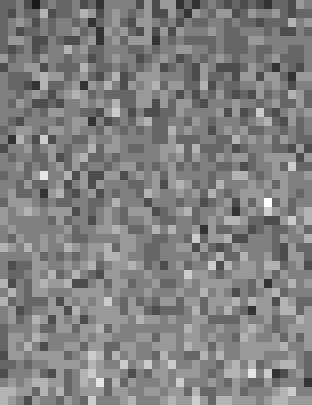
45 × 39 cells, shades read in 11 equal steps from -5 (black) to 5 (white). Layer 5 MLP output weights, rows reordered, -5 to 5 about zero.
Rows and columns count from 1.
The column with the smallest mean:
20
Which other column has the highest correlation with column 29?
25
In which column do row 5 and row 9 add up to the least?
13
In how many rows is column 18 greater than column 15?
9
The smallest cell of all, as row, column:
1, 5
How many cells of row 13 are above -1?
24
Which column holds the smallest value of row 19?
31
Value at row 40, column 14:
-1
